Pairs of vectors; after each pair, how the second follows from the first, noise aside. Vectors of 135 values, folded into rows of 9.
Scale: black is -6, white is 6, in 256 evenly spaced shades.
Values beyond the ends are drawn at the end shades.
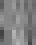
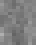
negated, shrunk.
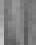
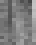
reversed.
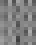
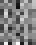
reversed, scaled up.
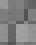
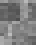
reversed, negated.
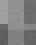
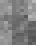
reversed, negated.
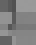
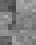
copied.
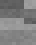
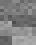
reversed, negated.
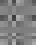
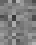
copied.
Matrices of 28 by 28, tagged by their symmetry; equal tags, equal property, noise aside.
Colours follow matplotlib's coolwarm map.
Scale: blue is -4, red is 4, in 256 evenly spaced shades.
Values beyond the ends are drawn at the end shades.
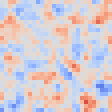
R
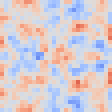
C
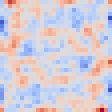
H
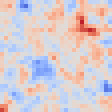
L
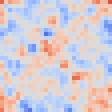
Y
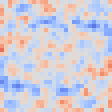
H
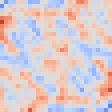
H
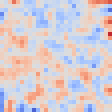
R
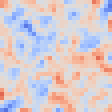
Y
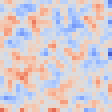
R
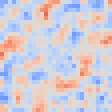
Y
